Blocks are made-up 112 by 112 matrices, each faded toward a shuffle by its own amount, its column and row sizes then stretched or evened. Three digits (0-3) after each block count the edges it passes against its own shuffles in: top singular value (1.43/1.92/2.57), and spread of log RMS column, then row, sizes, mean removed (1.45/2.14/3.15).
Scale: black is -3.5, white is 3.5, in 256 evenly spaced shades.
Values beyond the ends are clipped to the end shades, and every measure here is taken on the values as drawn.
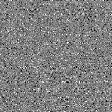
2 0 2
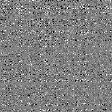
1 2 3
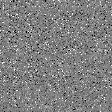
0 1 1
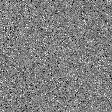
0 0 0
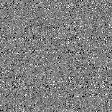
1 1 2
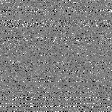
2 0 3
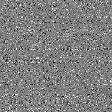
2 0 2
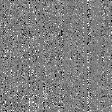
0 3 1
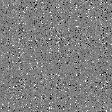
0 2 1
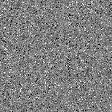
1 1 0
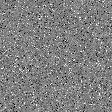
0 0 0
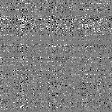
1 2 3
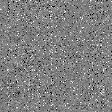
0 2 1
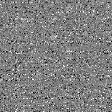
2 0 2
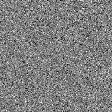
1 0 0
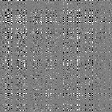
3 3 3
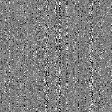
2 3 0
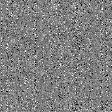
0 2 0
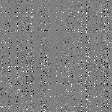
1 3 2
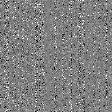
0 3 0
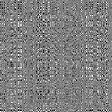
3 3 2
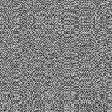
3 0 0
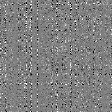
2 3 2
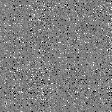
0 2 2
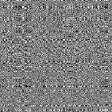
3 2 3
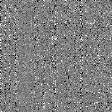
0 3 2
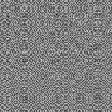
3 0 1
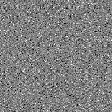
2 0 0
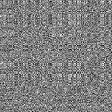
3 1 2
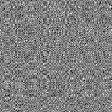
3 0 0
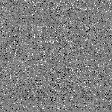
1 1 1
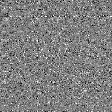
2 0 2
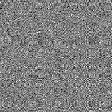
3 1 1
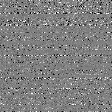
1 0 3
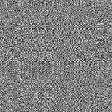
3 1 2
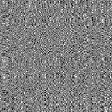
3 2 1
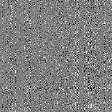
2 3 1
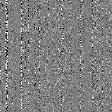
1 3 1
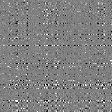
3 2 3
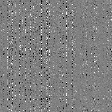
2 3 1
